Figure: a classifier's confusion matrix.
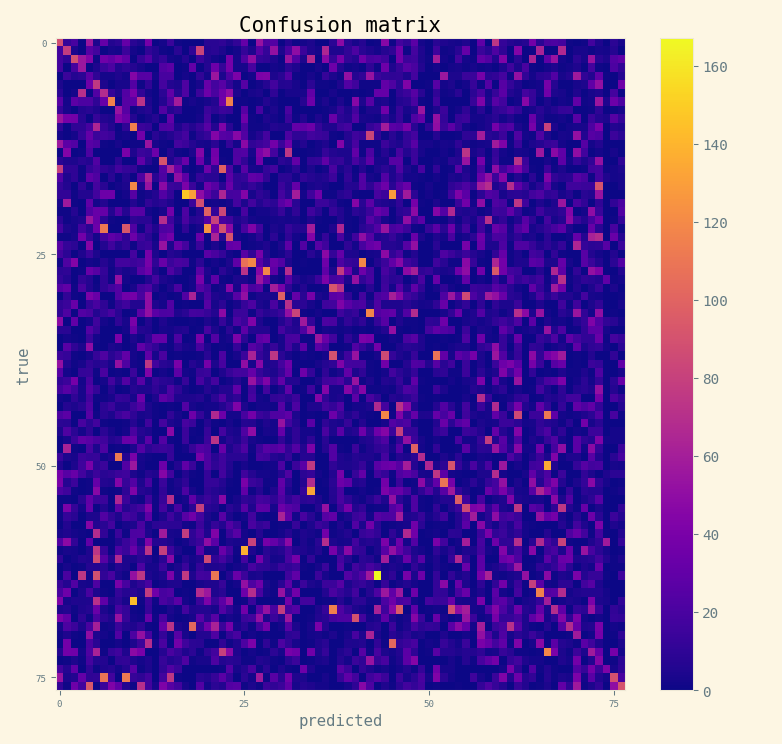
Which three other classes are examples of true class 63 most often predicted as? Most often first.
43, 21, 5
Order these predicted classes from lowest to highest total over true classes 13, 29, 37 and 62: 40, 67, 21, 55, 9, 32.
32, 21, 9, 40, 55, 67
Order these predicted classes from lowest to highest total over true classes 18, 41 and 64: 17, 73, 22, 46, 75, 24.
75, 46, 24, 22, 73, 17
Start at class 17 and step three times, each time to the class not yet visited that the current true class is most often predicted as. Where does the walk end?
5
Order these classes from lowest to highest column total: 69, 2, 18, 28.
69, 18, 2, 28
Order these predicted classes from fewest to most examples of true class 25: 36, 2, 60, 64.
2, 64, 60, 36
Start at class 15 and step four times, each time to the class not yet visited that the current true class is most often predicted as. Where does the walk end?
34
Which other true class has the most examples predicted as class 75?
76
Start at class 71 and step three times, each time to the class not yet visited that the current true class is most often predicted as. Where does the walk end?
55
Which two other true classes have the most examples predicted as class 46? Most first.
67, 43
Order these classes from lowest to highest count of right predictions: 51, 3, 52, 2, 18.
3, 51, 2, 52, 18
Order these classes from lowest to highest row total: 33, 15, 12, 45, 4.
45, 33, 12, 15, 4
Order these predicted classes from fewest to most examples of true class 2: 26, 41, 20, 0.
20, 0, 41, 26
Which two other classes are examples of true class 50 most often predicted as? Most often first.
66, 53
